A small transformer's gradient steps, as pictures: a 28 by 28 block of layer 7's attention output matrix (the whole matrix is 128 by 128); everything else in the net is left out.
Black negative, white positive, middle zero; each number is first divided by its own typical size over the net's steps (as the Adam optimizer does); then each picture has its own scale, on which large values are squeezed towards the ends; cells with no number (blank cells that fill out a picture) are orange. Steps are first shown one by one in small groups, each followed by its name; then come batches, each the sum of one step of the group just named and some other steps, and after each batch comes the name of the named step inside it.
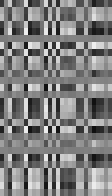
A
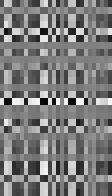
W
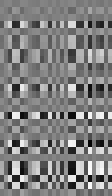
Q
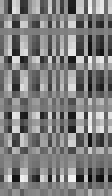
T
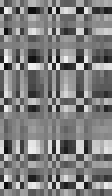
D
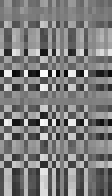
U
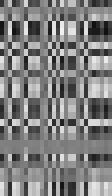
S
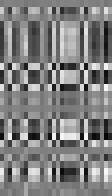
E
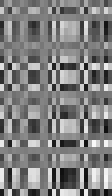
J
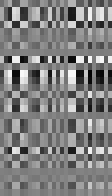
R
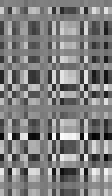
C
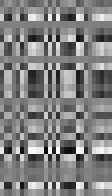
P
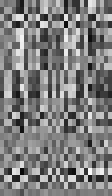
Q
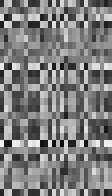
J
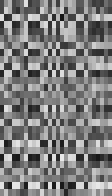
A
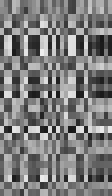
T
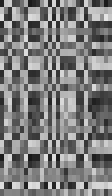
A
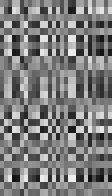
T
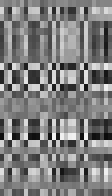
E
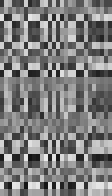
A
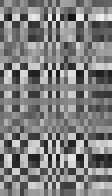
P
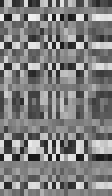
P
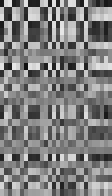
S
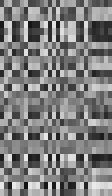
S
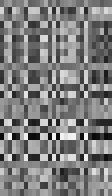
C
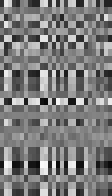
W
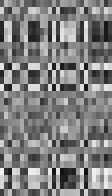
J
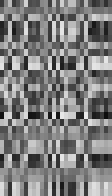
S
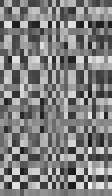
Q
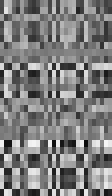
J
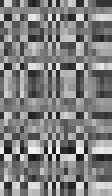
P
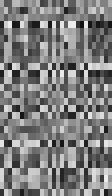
J
